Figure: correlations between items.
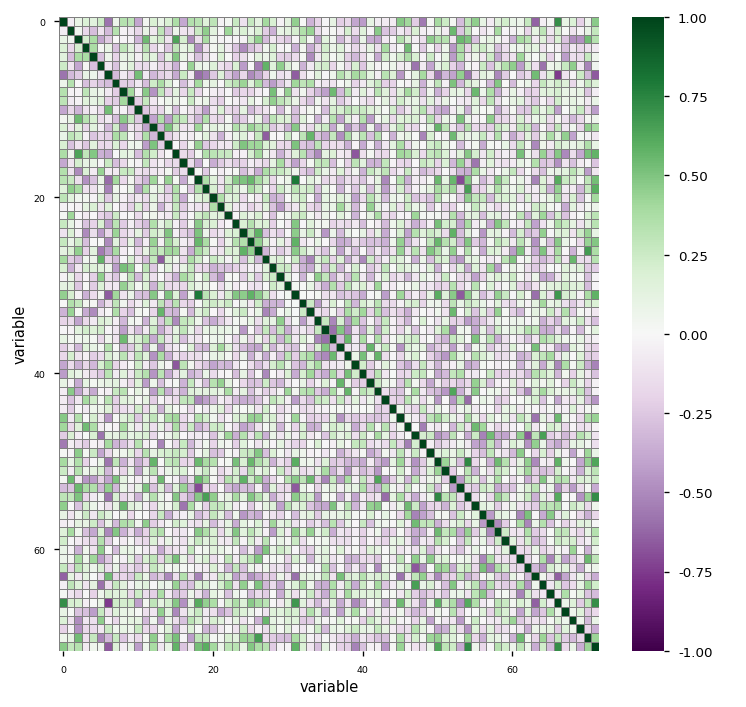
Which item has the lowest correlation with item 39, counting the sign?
15
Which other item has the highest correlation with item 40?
38
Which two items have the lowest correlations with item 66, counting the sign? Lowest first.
6, 63
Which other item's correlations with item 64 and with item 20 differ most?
47
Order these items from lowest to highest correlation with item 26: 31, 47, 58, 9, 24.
9, 58, 47, 31, 24
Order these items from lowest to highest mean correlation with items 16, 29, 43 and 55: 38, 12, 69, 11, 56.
12, 38, 56, 69, 11
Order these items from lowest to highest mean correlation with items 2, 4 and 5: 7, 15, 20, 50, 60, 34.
7, 34, 60, 20, 50, 15
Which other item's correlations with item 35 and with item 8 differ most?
36
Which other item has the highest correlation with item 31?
18
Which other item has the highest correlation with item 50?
54
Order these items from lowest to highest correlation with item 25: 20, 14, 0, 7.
20, 7, 0, 14
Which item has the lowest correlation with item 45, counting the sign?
63
